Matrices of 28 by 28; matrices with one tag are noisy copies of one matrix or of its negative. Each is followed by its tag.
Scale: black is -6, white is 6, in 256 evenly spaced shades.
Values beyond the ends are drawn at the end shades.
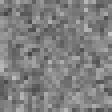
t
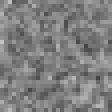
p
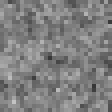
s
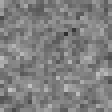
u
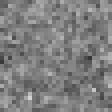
u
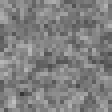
s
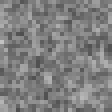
p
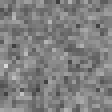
t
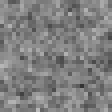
s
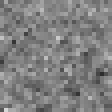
u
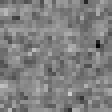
t
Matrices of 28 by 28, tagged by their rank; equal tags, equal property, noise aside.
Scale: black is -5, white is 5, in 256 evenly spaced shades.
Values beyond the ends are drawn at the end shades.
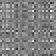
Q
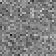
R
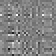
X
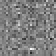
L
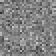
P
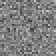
R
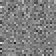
P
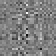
X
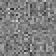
R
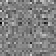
X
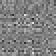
L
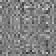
L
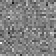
R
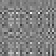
Q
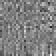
L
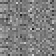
L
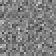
P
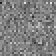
R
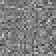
R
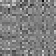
X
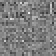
P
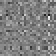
L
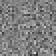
R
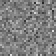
R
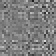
L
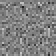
P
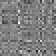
X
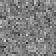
R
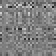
X
